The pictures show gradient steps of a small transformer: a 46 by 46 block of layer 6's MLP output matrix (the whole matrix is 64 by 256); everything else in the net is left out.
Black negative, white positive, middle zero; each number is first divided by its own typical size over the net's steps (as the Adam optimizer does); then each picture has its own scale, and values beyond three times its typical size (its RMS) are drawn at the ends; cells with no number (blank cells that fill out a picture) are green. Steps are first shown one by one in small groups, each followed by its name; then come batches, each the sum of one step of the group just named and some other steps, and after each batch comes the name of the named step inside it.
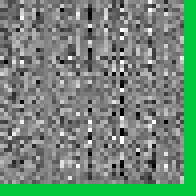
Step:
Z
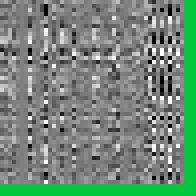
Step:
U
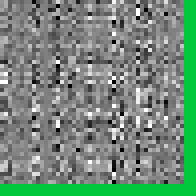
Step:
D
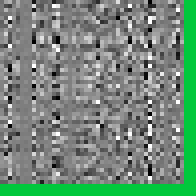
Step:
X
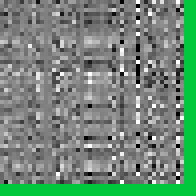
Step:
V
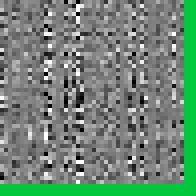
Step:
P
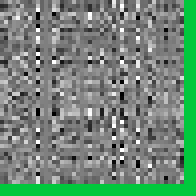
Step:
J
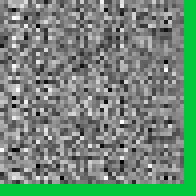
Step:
J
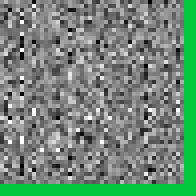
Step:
X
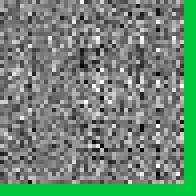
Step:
V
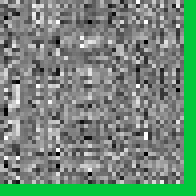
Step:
V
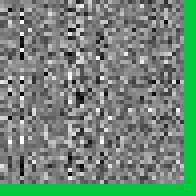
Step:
P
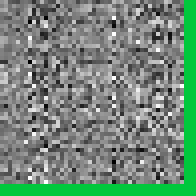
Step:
D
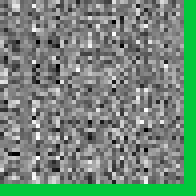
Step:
D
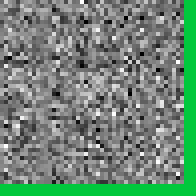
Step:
V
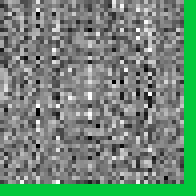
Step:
J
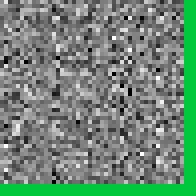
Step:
Z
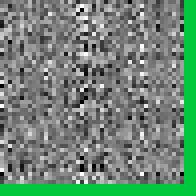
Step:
P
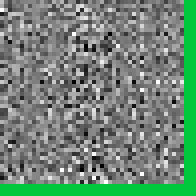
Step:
P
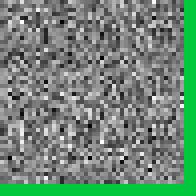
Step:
J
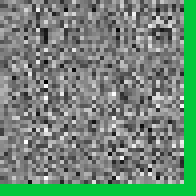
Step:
J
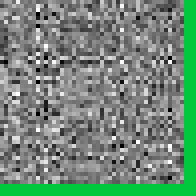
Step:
J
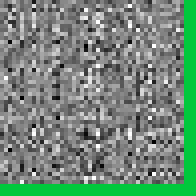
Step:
X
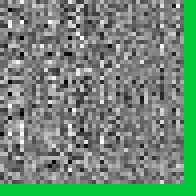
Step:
P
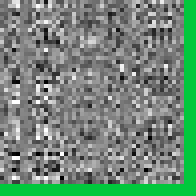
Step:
V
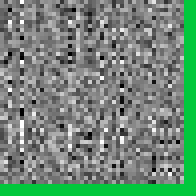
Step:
Z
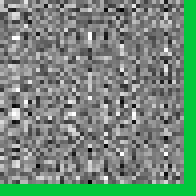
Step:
V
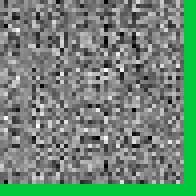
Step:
V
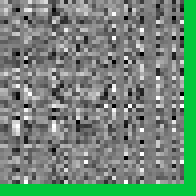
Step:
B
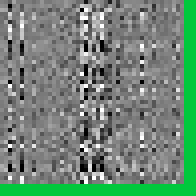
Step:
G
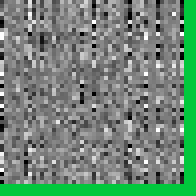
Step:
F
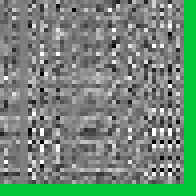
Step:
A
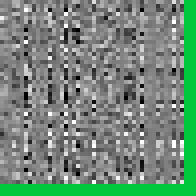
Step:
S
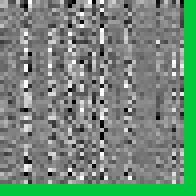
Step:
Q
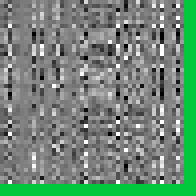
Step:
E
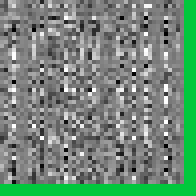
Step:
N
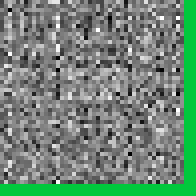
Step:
E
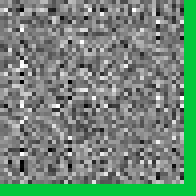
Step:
B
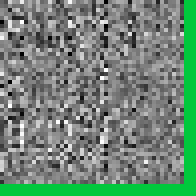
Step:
F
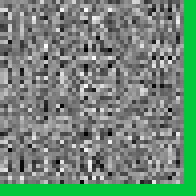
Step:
G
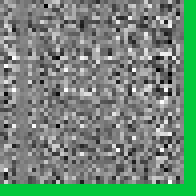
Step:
N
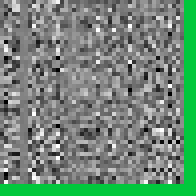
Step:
A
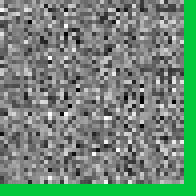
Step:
S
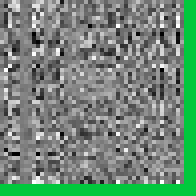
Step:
E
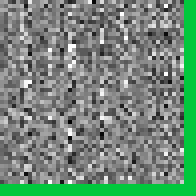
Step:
Q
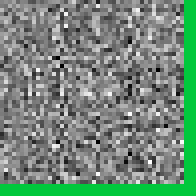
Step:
S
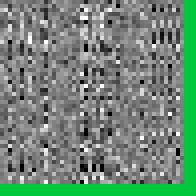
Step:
G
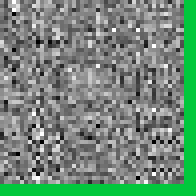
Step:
A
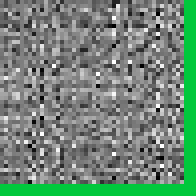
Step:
A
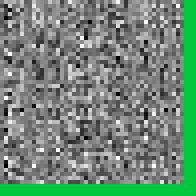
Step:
E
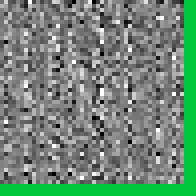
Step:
Q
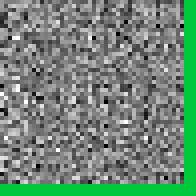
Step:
F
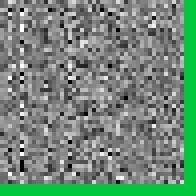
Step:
S
